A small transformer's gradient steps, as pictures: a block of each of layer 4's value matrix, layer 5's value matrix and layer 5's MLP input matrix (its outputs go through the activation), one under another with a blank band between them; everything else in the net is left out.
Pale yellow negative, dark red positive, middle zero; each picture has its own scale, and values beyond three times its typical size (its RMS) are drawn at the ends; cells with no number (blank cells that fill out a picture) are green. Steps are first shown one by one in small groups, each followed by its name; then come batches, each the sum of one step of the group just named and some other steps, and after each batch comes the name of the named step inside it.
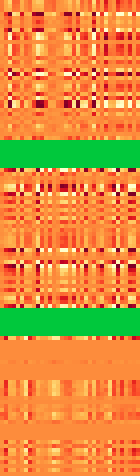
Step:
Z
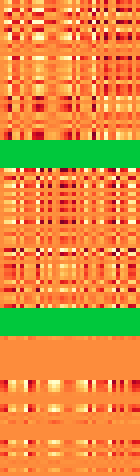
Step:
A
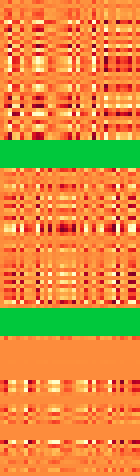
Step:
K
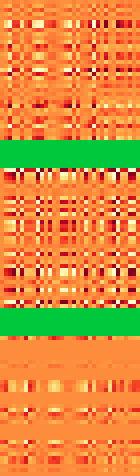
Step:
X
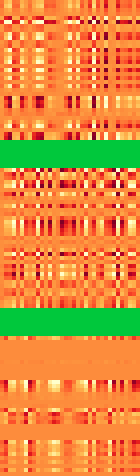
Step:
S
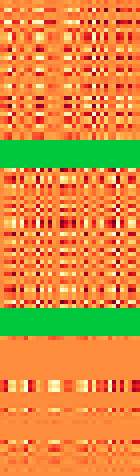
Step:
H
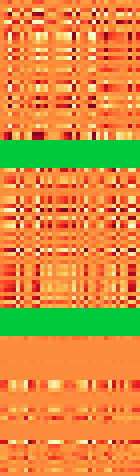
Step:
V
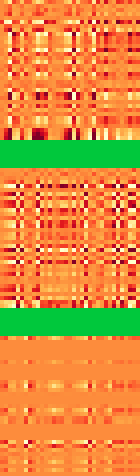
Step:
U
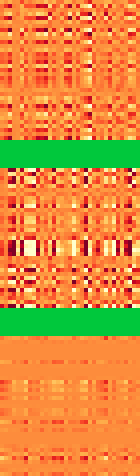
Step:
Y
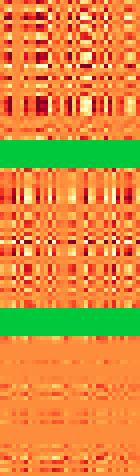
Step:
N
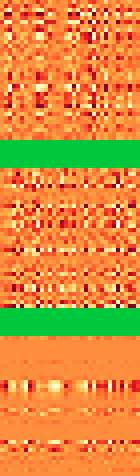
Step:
H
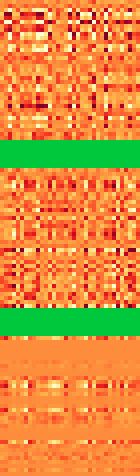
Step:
V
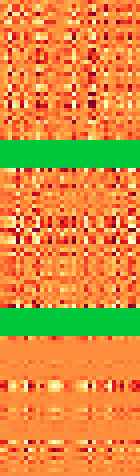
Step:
H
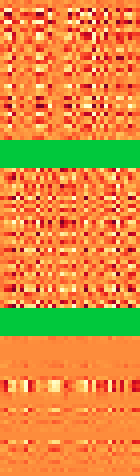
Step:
H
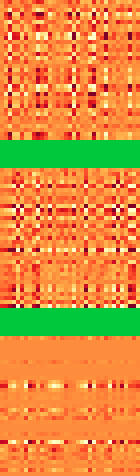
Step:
V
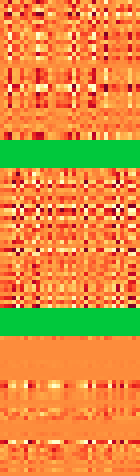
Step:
V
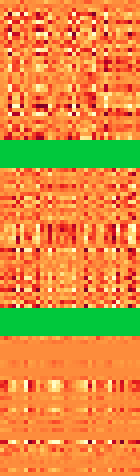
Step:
K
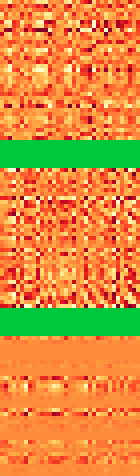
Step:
X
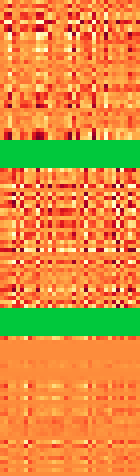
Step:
U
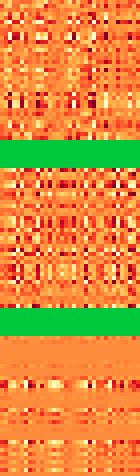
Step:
S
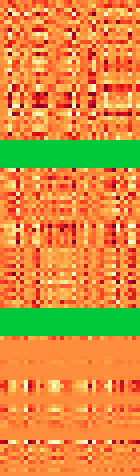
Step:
K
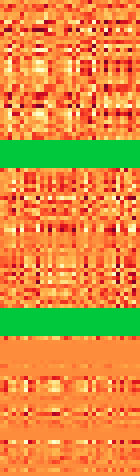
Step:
K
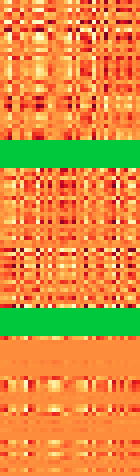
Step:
A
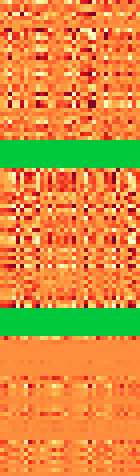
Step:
Z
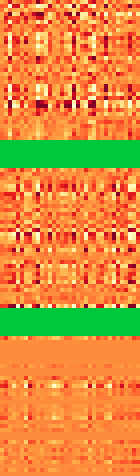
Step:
Z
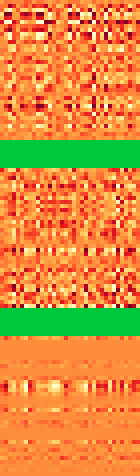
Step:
H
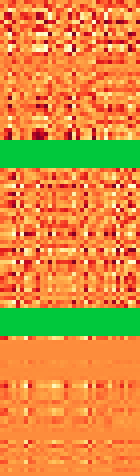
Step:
U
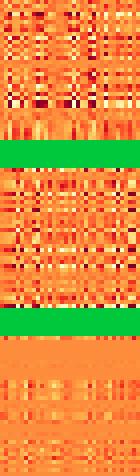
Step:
Z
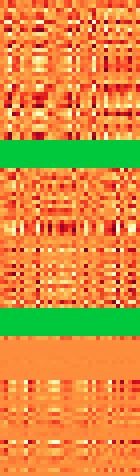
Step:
K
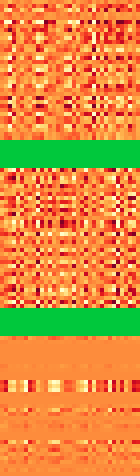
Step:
H
